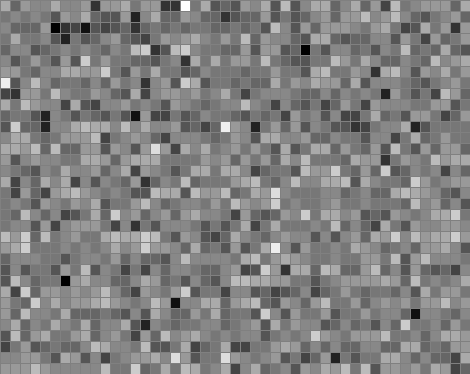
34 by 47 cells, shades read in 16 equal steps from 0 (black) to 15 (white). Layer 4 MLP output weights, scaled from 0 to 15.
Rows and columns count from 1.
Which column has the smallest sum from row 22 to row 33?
34
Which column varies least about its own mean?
22
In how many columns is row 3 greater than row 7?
11
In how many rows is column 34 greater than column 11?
16
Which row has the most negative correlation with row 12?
17
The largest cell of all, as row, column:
1, 19
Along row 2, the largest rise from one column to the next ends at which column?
15
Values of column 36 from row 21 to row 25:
8 9 10 7 6
